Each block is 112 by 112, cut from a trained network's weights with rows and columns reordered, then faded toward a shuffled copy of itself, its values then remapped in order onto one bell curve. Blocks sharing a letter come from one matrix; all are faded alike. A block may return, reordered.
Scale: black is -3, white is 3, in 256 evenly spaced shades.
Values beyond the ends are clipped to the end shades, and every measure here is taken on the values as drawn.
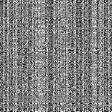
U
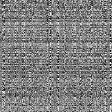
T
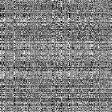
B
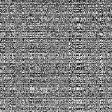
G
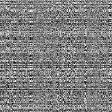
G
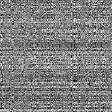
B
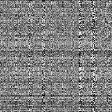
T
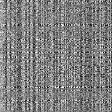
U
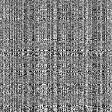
U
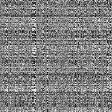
G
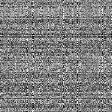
T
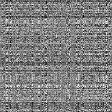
B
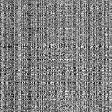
U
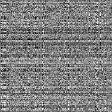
G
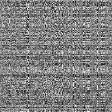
T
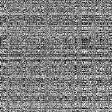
G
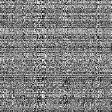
G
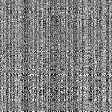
U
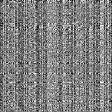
U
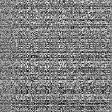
G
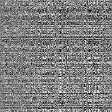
G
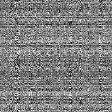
B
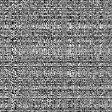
B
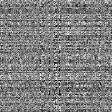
G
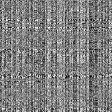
U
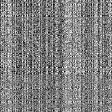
U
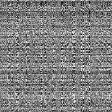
G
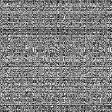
G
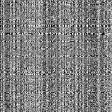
U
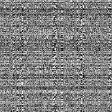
B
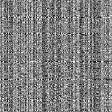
U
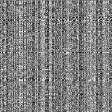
U
